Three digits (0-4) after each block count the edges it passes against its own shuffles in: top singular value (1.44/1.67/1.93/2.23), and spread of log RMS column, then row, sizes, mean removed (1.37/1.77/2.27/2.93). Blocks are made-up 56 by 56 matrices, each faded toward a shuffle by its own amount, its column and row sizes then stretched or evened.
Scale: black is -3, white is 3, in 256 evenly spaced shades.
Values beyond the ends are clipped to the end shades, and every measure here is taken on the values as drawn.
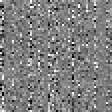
0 4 0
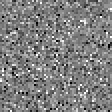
1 0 0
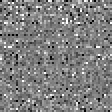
0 2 3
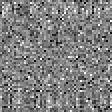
3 0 1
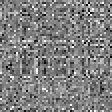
4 2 2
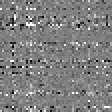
1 3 4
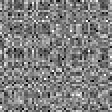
4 0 0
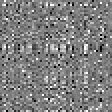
4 2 1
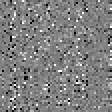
2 2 0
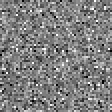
1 0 1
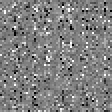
1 3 1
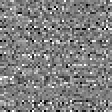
3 0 3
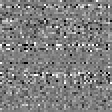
2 1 4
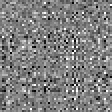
4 3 3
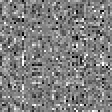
3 3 1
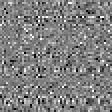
4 0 3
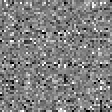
3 1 2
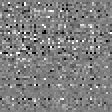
0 1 4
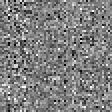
0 3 0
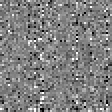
1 3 1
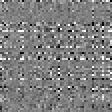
3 3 4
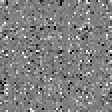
2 2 2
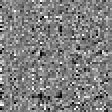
1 3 2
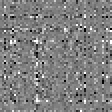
1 4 3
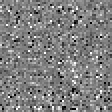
2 3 2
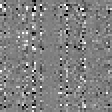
1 4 2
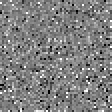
0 0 1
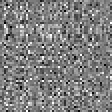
4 3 1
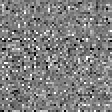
2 1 3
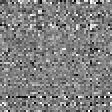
3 1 4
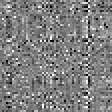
4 2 2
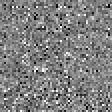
0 2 2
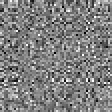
4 2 1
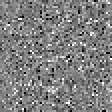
2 1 1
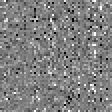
0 3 1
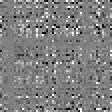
4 4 4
